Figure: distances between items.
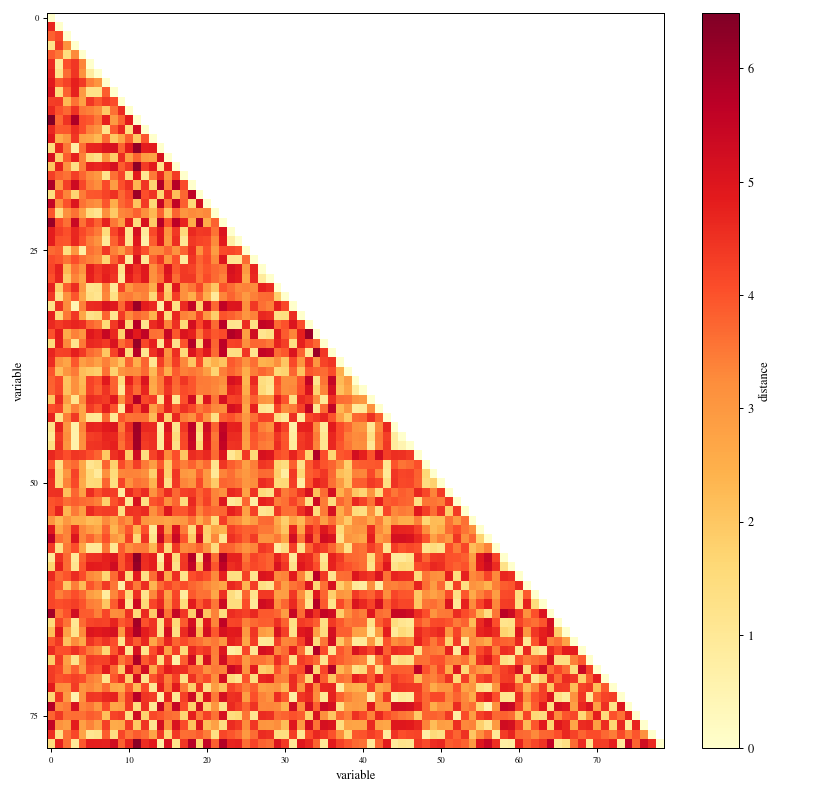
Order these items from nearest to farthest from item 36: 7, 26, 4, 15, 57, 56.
26, 7, 15, 57, 4, 56
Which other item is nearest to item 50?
32
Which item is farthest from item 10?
34
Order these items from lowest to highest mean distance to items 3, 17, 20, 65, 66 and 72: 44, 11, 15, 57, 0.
44, 0, 57, 15, 11
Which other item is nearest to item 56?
74
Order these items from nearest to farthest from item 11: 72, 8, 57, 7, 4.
72, 8, 57, 4, 7
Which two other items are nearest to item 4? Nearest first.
25, 2
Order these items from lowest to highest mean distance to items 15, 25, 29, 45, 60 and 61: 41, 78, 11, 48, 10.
48, 10, 41, 78, 11
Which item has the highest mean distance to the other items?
11
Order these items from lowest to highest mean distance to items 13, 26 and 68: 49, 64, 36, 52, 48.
52, 36, 49, 48, 64
